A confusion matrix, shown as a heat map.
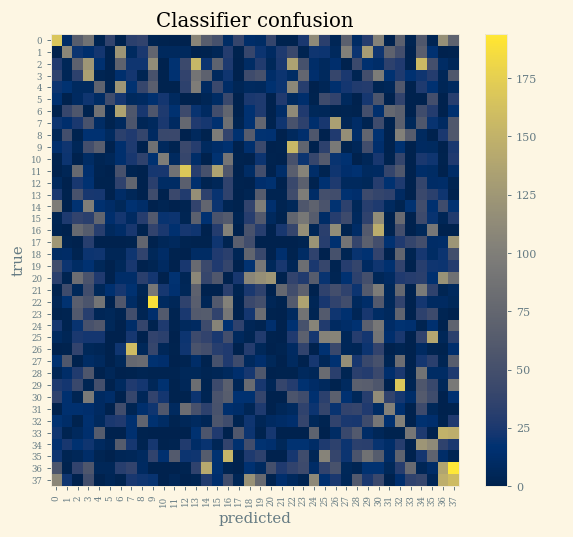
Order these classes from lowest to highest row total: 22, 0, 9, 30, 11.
9, 30, 11, 22, 0
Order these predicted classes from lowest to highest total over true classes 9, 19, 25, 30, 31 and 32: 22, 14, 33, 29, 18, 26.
33, 18, 14, 29, 22, 26
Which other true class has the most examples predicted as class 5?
0
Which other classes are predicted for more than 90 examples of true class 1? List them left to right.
6, 27, 29
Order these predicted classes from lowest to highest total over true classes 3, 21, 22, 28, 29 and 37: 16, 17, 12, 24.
17, 12, 24, 16
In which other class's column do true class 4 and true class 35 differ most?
16
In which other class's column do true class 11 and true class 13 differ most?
12
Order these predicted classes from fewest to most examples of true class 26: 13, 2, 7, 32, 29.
32, 29, 2, 13, 7
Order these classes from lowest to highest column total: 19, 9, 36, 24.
36, 24, 9, 19
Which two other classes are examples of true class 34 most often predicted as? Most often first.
35, 6
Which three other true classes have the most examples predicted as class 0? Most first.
17, 37, 14
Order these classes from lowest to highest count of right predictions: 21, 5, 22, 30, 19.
5, 22, 21, 19, 30
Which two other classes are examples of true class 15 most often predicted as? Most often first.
30, 23
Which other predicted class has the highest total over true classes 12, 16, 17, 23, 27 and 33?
37
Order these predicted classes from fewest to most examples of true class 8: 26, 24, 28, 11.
28, 26, 11, 24
